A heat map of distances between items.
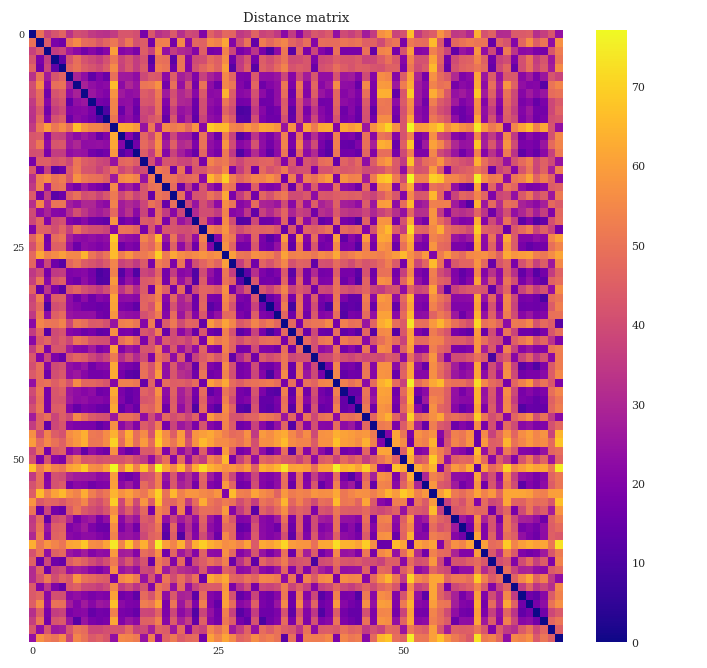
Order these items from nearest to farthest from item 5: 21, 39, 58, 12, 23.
58, 39, 12, 21, 23
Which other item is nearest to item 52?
43
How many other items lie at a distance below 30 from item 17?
9
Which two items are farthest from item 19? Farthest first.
54, 26
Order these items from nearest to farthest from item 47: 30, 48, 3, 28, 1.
48, 30, 1, 3, 28
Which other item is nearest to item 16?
3
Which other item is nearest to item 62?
38
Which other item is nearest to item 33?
42
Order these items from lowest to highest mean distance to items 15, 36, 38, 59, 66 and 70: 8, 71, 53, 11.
8, 53, 71, 11
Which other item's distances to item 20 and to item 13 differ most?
40
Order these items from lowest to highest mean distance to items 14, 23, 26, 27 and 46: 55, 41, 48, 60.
41, 55, 48, 60
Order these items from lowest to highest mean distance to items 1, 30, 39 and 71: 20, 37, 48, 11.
37, 20, 11, 48
